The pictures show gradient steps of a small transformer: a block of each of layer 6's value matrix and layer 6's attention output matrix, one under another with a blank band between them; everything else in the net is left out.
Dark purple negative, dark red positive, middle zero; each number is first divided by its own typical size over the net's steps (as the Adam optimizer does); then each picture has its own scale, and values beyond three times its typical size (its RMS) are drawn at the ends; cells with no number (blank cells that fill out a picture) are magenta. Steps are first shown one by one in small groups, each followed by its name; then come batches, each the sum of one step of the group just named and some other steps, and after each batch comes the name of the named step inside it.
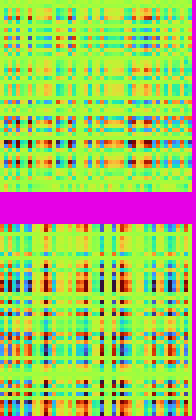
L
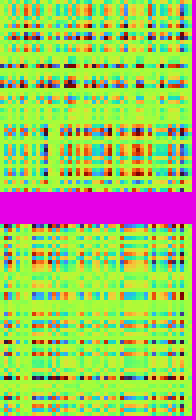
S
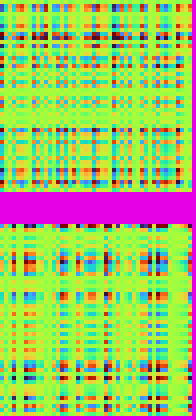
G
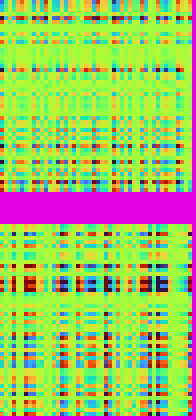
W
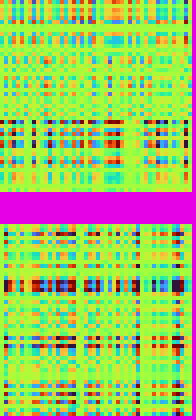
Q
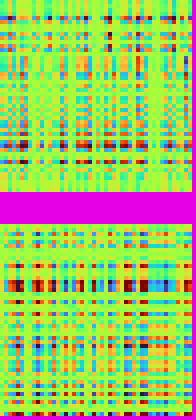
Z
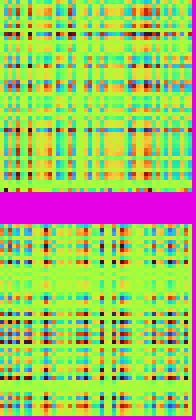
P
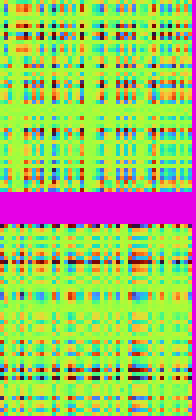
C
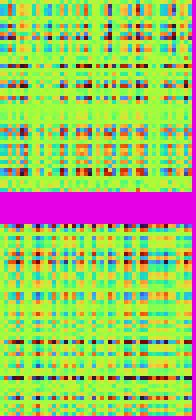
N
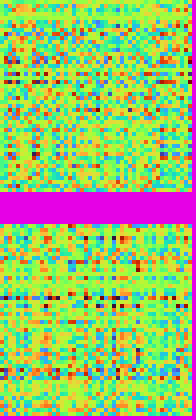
C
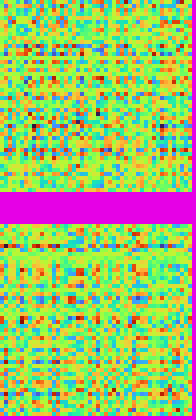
Q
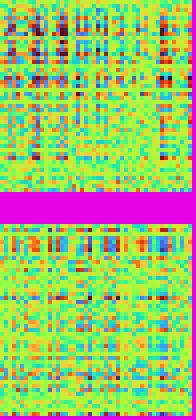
C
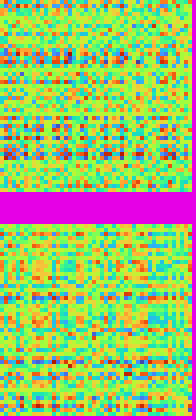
C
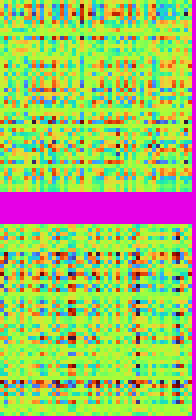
Q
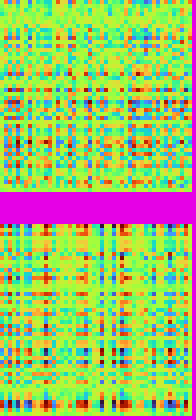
L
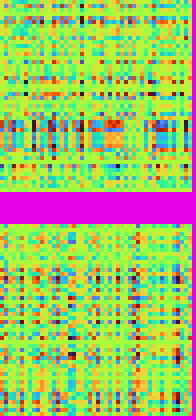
Q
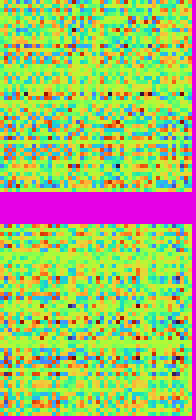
Q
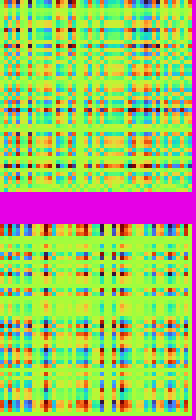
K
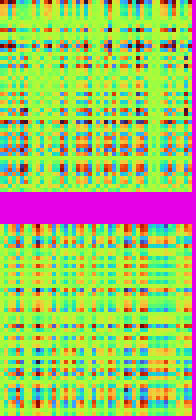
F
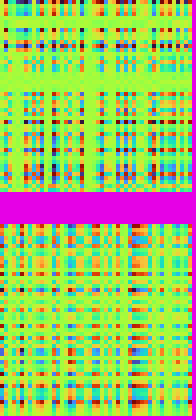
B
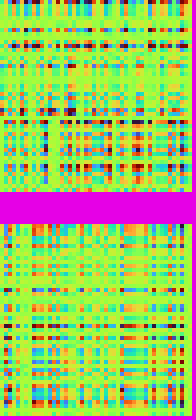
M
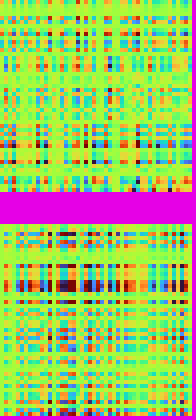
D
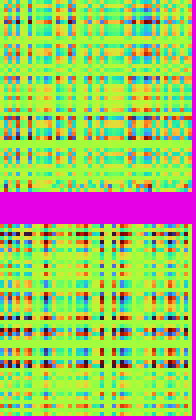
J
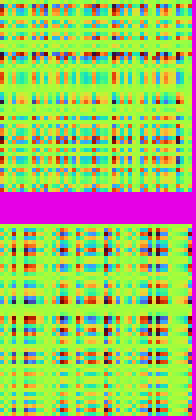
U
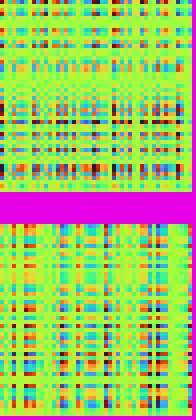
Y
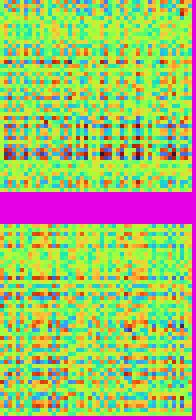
M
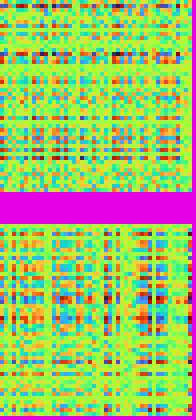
U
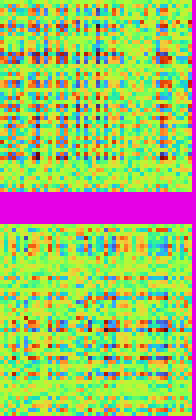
U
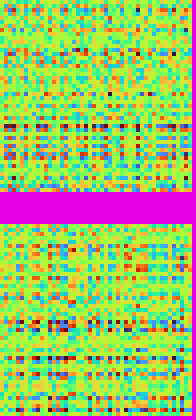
D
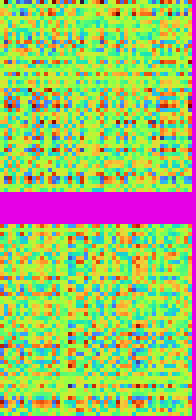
B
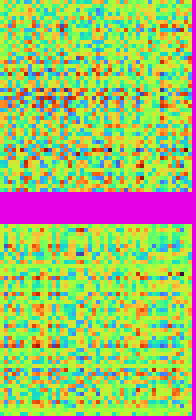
M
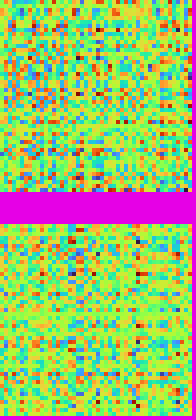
B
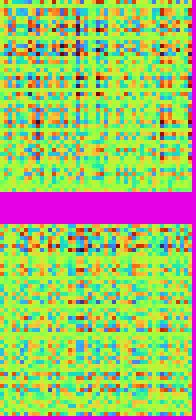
B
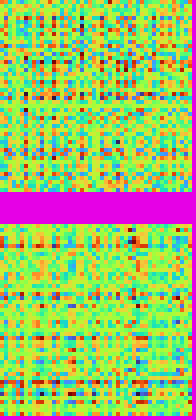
F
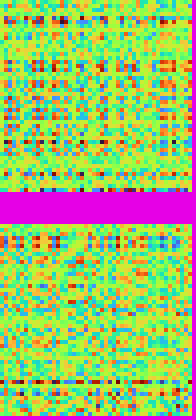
D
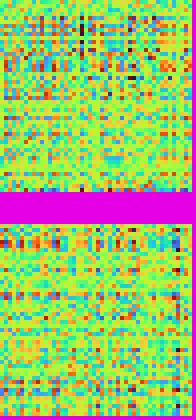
J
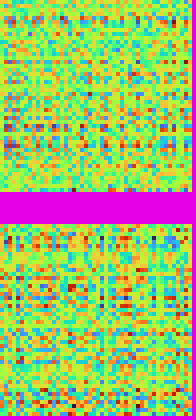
D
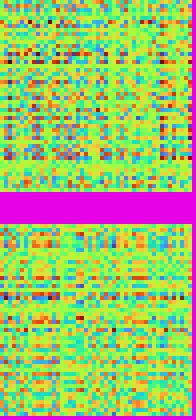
J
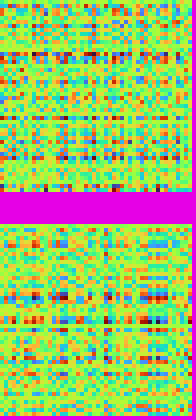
U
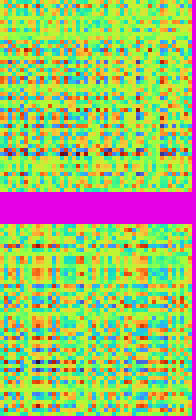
F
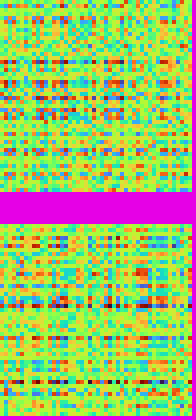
M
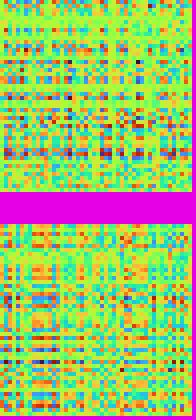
B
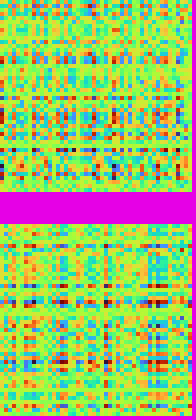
Y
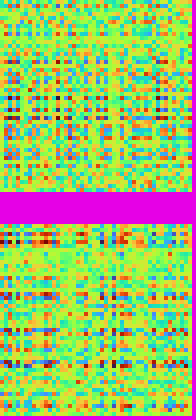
J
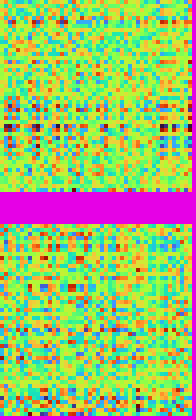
D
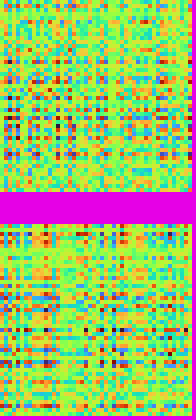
J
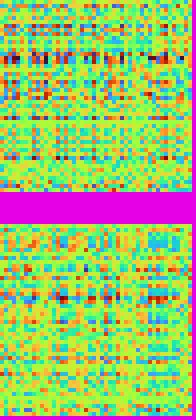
U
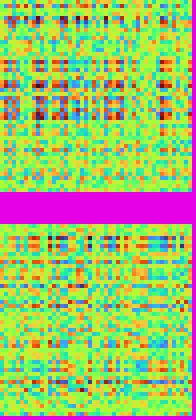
D
